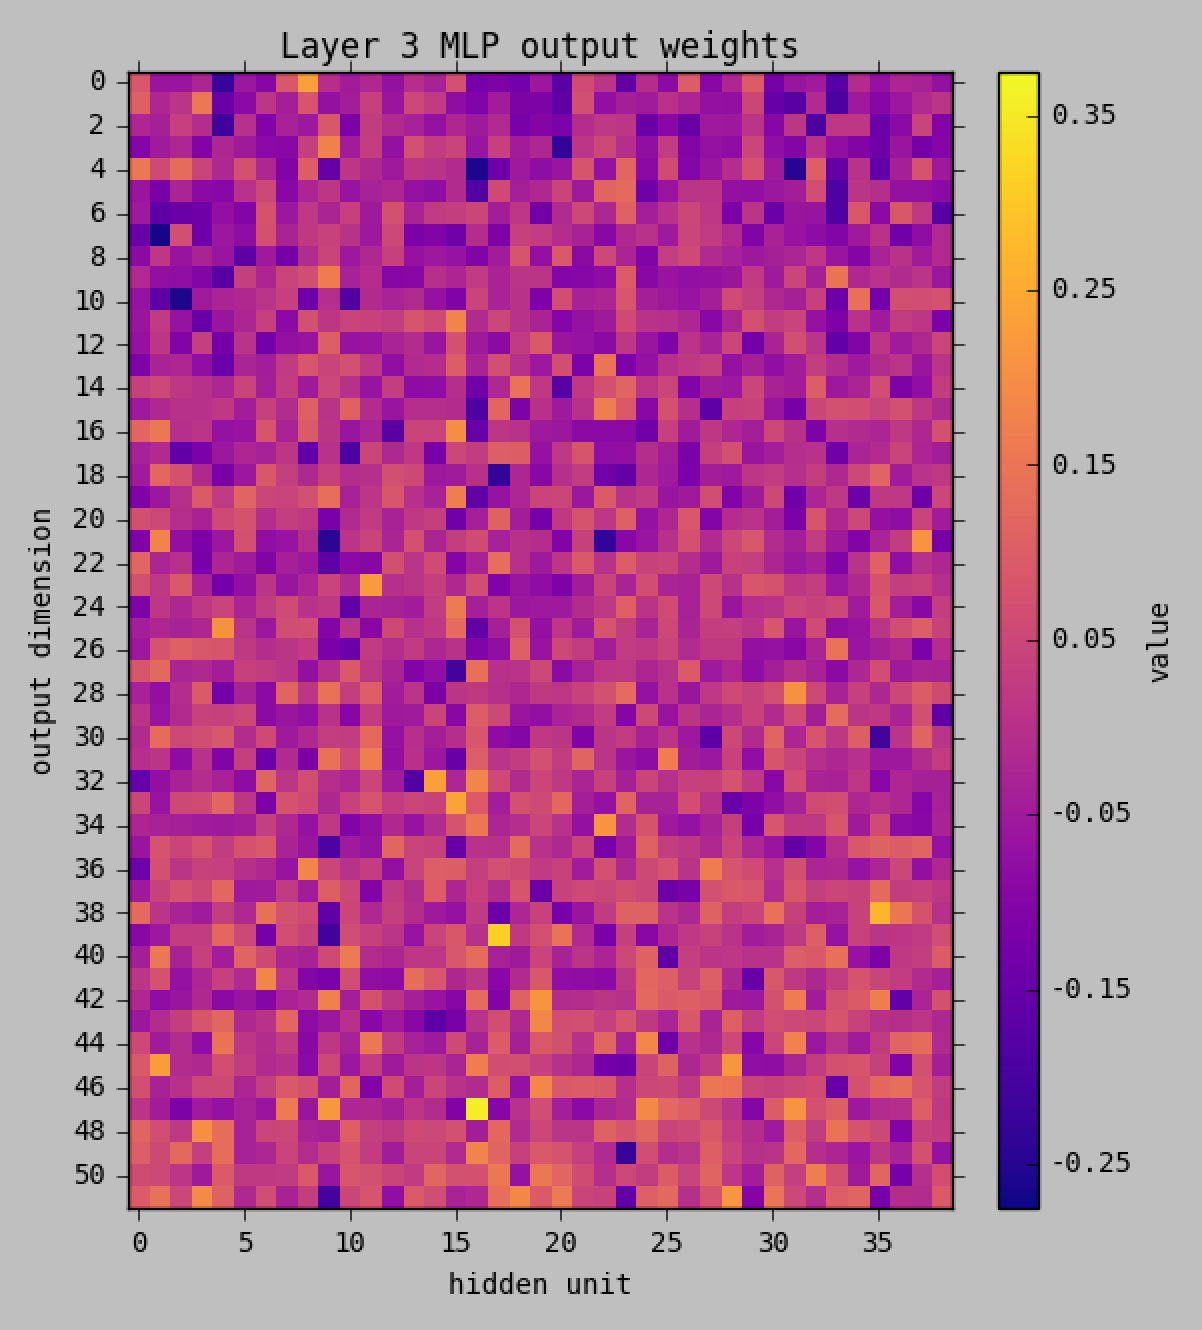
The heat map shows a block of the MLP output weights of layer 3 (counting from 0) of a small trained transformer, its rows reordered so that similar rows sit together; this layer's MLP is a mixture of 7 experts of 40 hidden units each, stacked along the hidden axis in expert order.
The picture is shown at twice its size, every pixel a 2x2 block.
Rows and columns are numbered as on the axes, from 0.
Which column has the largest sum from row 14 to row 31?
1
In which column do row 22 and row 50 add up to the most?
17
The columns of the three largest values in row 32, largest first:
14, 16, 6
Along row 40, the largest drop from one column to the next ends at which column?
25
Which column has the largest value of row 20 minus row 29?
23
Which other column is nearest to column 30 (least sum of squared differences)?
38
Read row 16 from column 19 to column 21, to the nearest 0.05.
-0.05 -0.05 -0.1
